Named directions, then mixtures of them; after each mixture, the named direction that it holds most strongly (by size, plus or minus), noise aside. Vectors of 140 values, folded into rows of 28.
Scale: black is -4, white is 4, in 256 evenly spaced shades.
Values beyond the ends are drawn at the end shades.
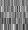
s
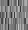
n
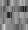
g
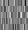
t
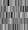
t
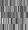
s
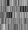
g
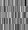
t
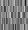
t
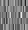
t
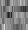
g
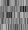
g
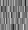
t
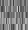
s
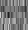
s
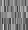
s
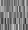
s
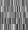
s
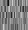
n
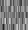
s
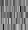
s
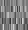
s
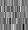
s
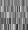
s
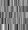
s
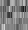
g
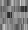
g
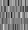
t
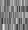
s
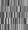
n
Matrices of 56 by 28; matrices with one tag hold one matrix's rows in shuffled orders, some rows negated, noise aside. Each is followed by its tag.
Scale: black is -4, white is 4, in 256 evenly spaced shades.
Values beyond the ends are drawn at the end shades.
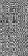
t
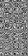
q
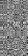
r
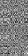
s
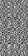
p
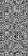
q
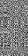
s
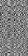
p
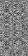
q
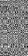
s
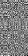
s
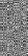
r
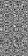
q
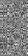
r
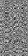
q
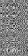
t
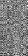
r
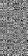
r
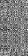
s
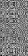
t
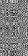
t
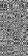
r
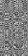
q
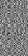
p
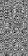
q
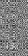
t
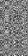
q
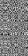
s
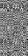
r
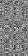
q
